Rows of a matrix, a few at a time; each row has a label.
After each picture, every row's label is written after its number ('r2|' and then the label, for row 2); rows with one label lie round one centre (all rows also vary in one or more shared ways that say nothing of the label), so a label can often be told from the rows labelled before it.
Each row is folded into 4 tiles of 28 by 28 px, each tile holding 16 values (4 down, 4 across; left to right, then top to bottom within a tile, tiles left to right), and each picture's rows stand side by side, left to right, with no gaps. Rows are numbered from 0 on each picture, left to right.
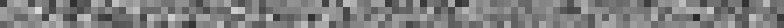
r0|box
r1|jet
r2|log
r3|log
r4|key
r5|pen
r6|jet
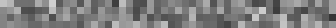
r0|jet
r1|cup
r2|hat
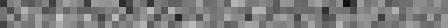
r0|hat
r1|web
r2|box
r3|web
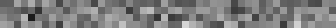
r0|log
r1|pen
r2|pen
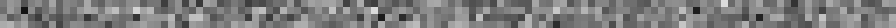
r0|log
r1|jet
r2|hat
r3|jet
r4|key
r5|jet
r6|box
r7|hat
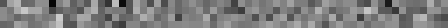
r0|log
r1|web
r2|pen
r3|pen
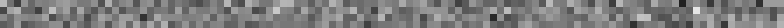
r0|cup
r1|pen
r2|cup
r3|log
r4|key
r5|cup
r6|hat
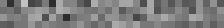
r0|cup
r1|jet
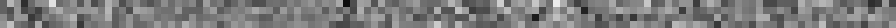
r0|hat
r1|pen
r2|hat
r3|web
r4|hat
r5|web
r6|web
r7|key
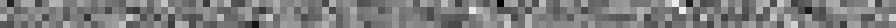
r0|box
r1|box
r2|pen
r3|hat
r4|log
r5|cup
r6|jet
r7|web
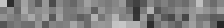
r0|web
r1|web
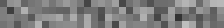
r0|hat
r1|hat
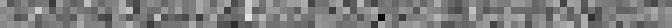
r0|web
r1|log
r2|cup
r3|jet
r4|hat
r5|log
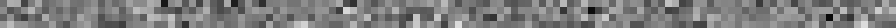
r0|pen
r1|log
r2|pen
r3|key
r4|key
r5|cup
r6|pen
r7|key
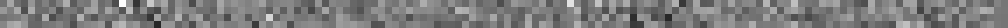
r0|log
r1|hat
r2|pen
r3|web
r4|log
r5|box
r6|pen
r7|jet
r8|log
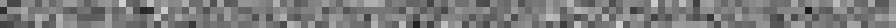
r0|hat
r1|cup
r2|box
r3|box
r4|jet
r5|hat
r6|web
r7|box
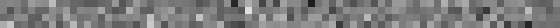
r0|pen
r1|key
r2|pen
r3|hat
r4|cup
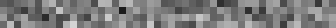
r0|hat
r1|key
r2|log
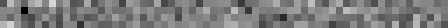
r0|box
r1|log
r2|web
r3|key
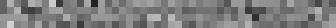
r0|key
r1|box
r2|log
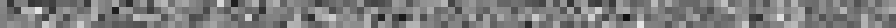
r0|pen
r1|hat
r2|log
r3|cup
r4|key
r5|cup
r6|hat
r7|key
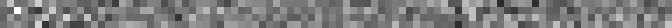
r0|key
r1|log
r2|box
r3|hat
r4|log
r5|hat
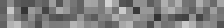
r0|hat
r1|box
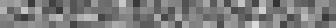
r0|jet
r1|pen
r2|cup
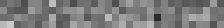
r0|pen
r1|key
